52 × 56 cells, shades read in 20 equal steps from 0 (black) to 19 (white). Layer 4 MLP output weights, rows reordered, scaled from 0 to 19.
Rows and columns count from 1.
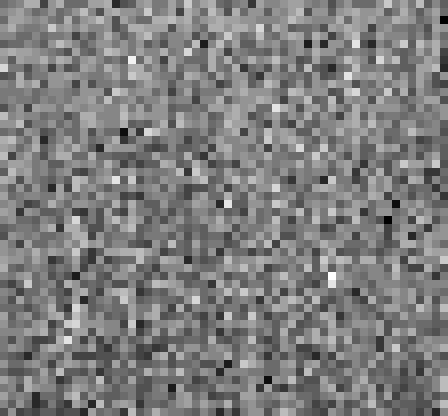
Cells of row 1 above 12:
8
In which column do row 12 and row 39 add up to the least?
22
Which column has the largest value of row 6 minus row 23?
45
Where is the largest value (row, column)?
35, 42
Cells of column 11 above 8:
35
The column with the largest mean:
17
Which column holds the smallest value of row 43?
48
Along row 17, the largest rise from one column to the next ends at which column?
19
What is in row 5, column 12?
7
